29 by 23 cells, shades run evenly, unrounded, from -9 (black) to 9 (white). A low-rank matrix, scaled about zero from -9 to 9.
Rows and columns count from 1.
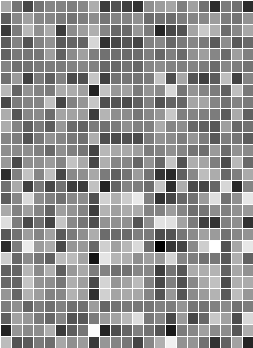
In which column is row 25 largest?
10
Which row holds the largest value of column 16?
29
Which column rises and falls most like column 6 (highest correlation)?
1
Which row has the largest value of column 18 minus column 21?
14
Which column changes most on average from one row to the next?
9
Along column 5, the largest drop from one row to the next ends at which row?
16
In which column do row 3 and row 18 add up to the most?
3
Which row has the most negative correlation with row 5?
11
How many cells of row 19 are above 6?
3
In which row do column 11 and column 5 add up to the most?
21
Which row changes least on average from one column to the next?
6
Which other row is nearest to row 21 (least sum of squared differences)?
17
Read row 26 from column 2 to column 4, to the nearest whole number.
1 -2 0
